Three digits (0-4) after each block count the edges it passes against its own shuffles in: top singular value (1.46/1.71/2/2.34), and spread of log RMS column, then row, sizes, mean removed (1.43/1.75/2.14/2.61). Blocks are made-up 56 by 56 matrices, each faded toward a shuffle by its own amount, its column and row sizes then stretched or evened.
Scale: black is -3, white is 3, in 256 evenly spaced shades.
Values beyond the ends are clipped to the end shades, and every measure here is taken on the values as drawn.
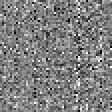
0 3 0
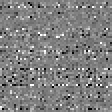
1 1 4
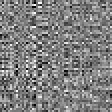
4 4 3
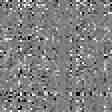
2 4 3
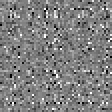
3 3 2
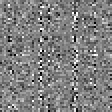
2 4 2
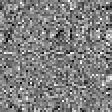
2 1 1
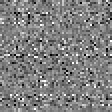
1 1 4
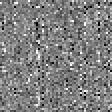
2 3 0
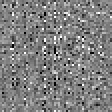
2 4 3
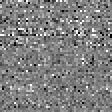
1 0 4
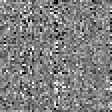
2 4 1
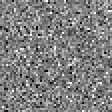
1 0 0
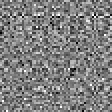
4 0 3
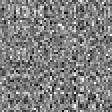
3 2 0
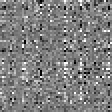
2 4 3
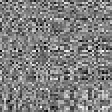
4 1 4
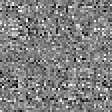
2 1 3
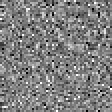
3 2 0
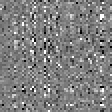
3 4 1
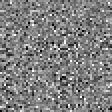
2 0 1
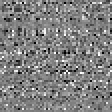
3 0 4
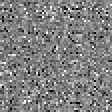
0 1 2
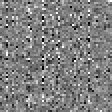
3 4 0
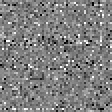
1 1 3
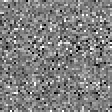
0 0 3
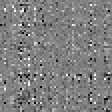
1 4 2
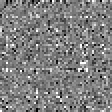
1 3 3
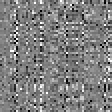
4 4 0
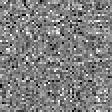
2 1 0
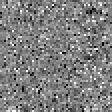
1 0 0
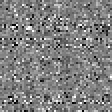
2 1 4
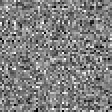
2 1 1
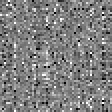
2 3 0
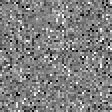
1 1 1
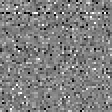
2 1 2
